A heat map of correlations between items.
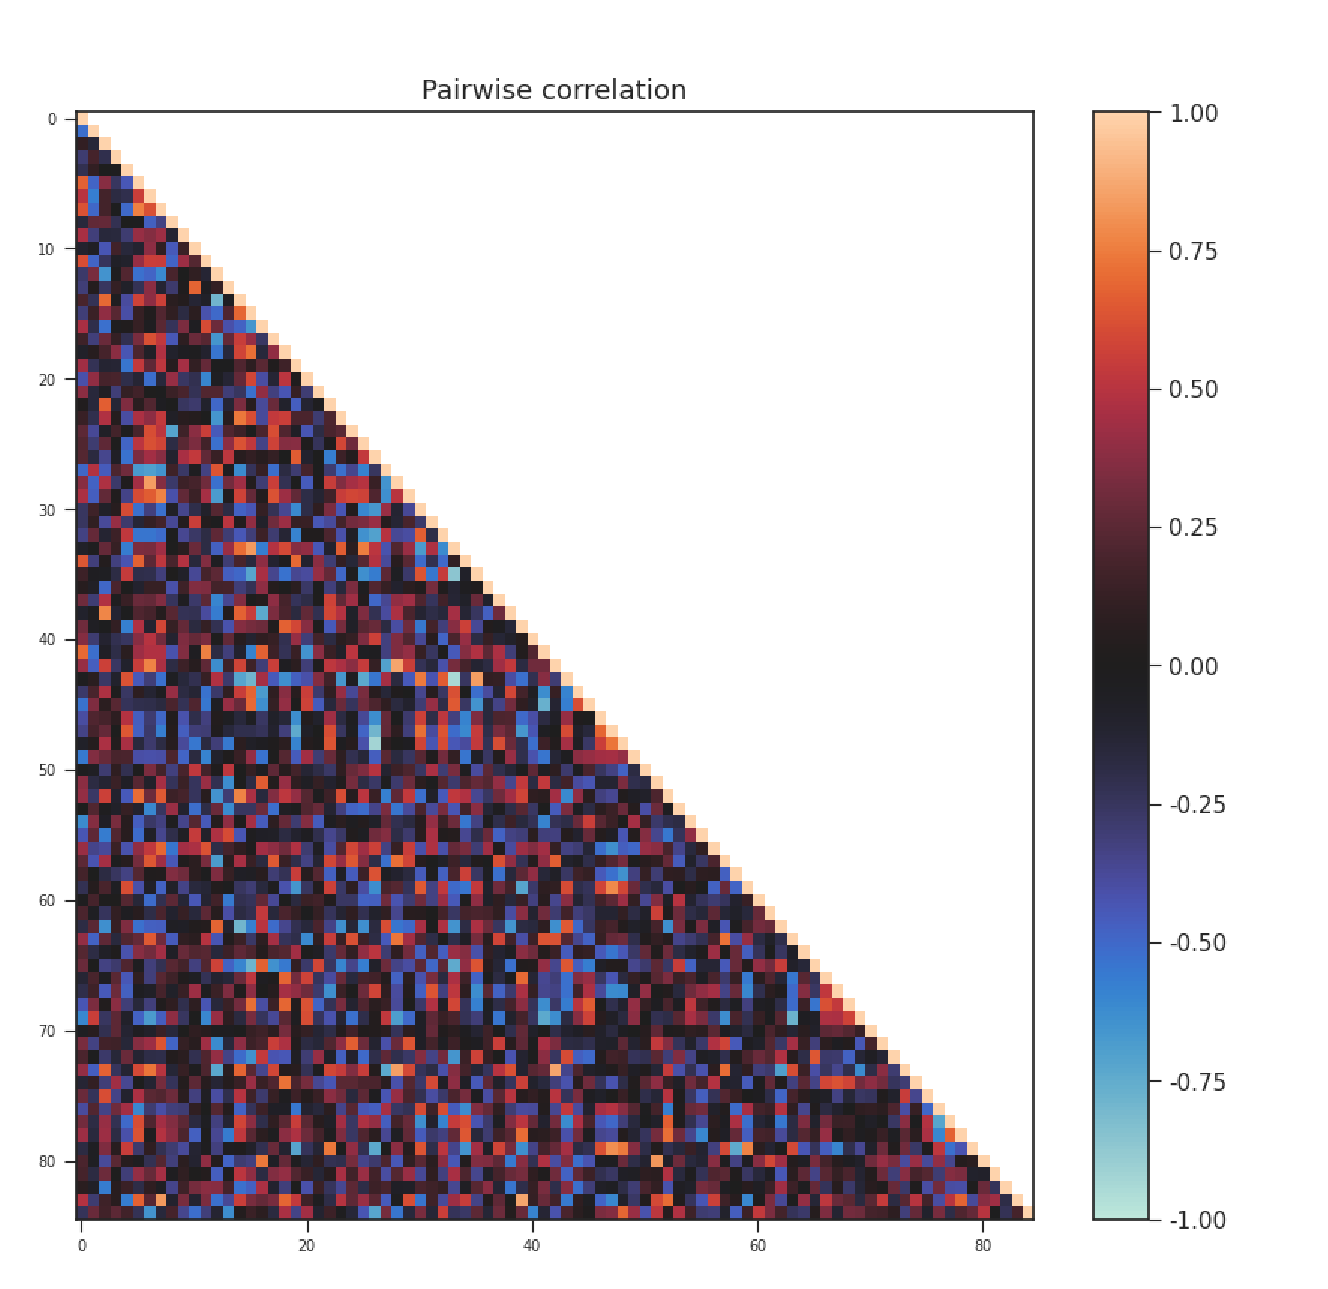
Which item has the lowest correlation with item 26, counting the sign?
48
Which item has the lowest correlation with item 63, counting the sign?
69
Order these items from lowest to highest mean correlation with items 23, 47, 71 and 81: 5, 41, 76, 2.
76, 41, 5, 2
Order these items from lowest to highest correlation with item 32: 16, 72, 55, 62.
55, 16, 72, 62
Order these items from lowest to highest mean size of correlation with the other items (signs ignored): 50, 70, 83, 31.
70, 50, 31, 83
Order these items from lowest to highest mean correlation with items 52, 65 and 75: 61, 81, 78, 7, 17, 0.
17, 61, 81, 7, 0, 78
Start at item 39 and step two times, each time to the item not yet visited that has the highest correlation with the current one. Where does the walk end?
7
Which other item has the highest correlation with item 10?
13
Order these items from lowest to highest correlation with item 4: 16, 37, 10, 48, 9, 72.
9, 10, 16, 37, 72, 48
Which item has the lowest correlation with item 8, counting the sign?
24
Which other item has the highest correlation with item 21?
65
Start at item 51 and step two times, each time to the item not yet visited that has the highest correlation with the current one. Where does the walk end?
16
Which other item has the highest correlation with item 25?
33
